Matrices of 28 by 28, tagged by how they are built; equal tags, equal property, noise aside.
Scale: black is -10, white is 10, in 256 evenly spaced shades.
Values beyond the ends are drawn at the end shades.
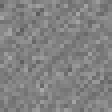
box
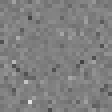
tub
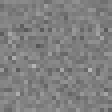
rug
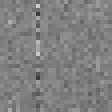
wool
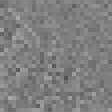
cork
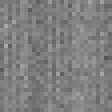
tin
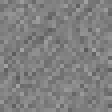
box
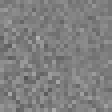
cork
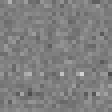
rug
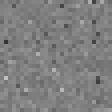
tub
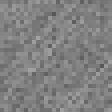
box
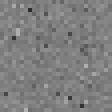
tub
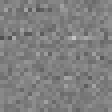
rug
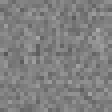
tin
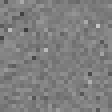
tub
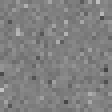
tub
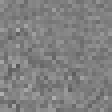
cork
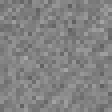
box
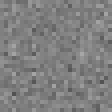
wool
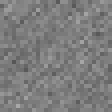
box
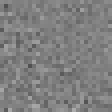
cork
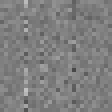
wool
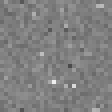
tub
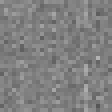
wool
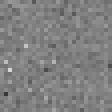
tub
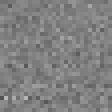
rug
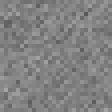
box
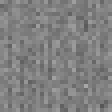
tin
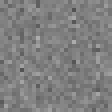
wool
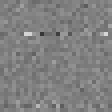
rug
